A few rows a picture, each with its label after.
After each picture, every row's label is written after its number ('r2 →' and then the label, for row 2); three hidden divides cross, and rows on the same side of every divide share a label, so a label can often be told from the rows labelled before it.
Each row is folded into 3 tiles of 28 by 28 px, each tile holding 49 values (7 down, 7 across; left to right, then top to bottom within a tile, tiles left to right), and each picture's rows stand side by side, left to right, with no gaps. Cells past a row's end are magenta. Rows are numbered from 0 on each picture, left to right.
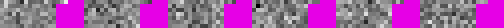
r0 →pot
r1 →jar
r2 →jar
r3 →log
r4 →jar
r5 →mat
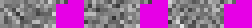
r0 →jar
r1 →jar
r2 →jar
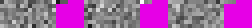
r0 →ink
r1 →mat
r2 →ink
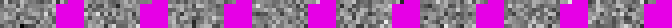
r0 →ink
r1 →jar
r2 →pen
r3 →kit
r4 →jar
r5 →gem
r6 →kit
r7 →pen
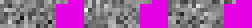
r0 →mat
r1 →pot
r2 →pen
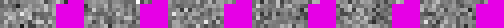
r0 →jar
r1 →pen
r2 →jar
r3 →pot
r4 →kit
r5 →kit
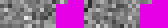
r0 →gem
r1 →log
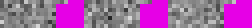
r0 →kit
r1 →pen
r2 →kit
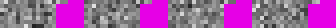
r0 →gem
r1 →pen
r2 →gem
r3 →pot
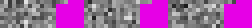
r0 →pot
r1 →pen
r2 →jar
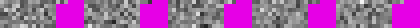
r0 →mat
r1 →jar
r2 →gem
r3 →pen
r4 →gem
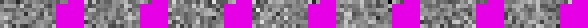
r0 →ink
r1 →log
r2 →pot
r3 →mat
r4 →gem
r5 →jar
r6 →kit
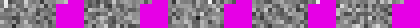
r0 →pot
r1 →log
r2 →log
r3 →kit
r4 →kit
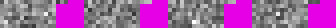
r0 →ink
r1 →pot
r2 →pot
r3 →pen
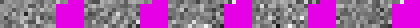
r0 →gem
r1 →kit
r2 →kit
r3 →pen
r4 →kit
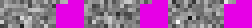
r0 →pot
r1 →gem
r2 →mat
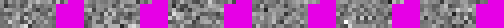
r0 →mat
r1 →gem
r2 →jar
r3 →jar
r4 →mat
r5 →jar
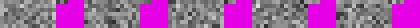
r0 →jar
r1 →log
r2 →pen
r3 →pot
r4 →mat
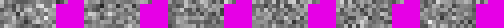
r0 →jar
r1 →jar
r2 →mat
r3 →log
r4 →pot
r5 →mat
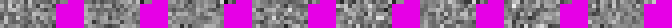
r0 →pen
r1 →ink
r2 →ink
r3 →ink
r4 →pen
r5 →pen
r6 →pen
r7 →pot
